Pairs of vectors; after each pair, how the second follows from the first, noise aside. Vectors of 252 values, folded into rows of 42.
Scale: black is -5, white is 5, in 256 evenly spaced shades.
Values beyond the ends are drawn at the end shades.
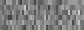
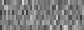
shuffled.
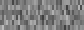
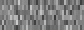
reversed, negated.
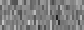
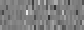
reversed, negated, partly zeroed.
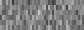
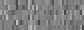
reversed, negated, partly zeroed.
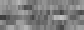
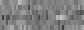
partly zeroed.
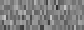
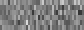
reversed, negated.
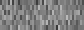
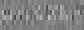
partly zeroed.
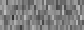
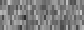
wrapped around.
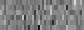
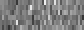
reversed, negated.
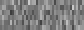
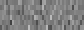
reversed, negated, partly zeroed.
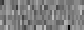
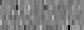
partly zeroed.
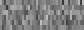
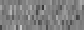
reversed, negated, partly zeroed.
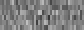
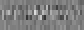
reversed, negated, partly zeroed.
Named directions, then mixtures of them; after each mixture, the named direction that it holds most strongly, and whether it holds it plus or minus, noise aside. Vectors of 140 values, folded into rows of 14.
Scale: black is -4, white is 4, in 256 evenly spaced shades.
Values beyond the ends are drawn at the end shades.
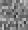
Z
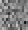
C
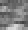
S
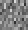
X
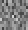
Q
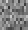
C, plus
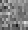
C, minus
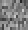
Z, minus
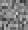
Z, minus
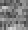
S, plus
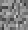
Z, minus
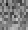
Q, plus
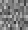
C, plus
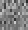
X, minus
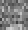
S, plus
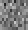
X, minus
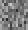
C, plus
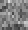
S, minus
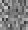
C, plus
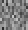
Q, plus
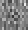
Q, minus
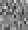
Z, plus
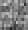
S, minus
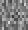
Q, minus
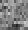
S, minus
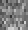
C, minus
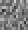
Z, plus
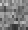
S, minus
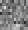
X, plus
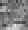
S, plus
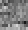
S, plus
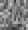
X, minus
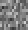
Z, minus
